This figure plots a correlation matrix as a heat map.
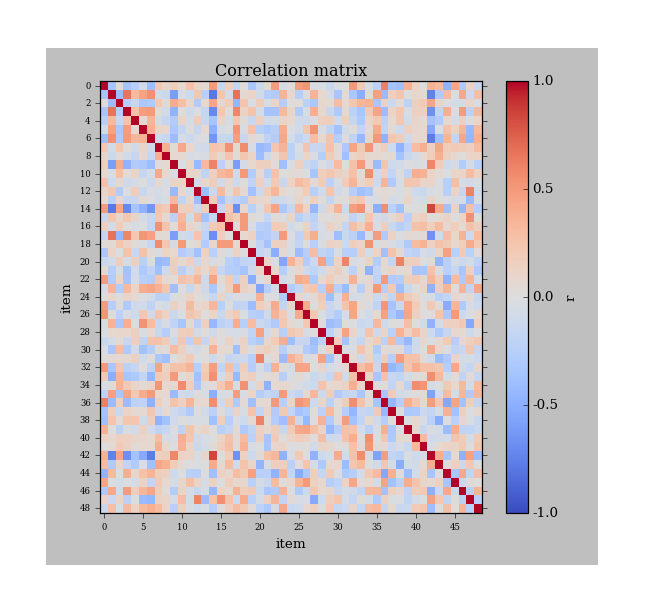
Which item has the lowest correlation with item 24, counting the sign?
29
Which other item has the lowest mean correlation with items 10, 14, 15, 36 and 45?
6
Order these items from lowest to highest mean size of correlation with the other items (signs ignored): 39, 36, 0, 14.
39, 0, 36, 14
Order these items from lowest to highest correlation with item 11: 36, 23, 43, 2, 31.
23, 43, 2, 31, 36
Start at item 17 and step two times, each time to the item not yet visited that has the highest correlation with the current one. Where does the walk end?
3
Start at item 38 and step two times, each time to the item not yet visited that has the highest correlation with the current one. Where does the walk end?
31
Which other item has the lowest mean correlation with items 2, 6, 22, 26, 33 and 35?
38
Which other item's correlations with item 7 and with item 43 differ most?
34
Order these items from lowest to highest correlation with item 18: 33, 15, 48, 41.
33, 48, 41, 15
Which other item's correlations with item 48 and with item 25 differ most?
44
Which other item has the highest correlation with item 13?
9
